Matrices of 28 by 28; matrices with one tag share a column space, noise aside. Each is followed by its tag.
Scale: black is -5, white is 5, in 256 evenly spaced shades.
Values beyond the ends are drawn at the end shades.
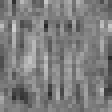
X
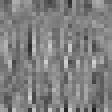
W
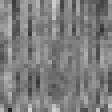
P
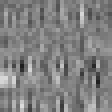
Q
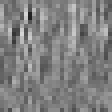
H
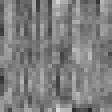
P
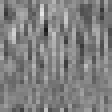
H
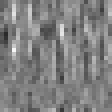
H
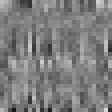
W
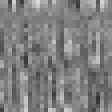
W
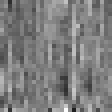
P
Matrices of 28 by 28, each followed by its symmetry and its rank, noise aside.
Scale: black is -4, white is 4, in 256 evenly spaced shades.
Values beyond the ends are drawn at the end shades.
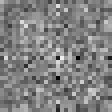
symmetric, rank seven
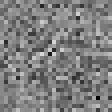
symmetric, rank five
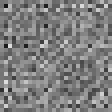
symmetric, rank five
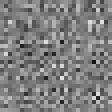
no symmetry, rank five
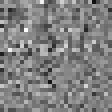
no symmetry, rank five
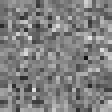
no symmetry, rank six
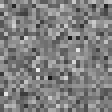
antisymmetric, rank six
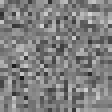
no symmetry, rank seven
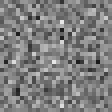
no symmetry, rank five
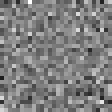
no symmetry, rank six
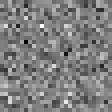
antisymmetric, rank six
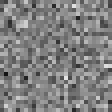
no symmetry, rank seven
